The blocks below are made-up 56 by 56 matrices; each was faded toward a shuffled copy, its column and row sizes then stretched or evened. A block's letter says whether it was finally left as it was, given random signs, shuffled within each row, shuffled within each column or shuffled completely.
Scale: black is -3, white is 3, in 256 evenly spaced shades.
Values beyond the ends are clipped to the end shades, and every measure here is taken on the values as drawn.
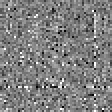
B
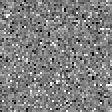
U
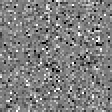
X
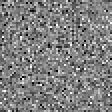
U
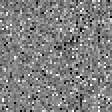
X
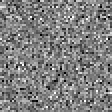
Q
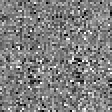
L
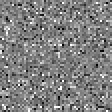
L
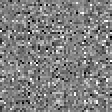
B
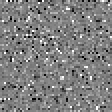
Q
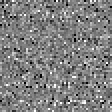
Q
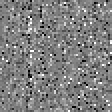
X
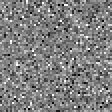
U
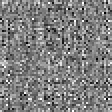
B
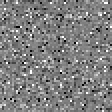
Q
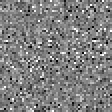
Q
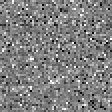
Q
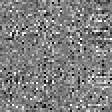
B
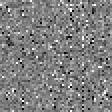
X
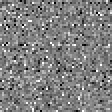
Q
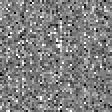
X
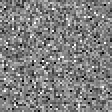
U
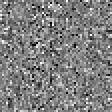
X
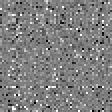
B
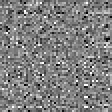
B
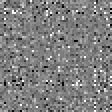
B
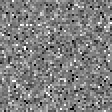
U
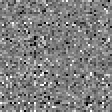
L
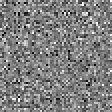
B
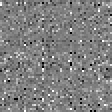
B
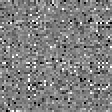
B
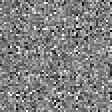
L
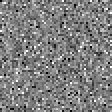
U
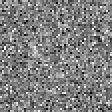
U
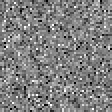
U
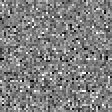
Q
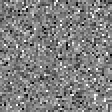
U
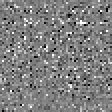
L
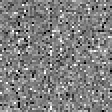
X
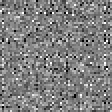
B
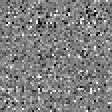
L
